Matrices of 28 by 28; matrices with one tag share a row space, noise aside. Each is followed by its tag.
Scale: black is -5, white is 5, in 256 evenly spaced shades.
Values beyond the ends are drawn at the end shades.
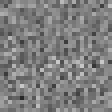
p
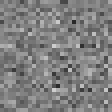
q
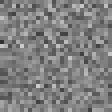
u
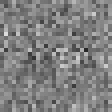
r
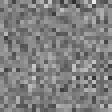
r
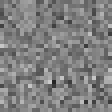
u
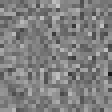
q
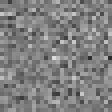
q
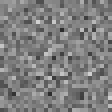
u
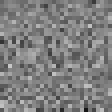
u
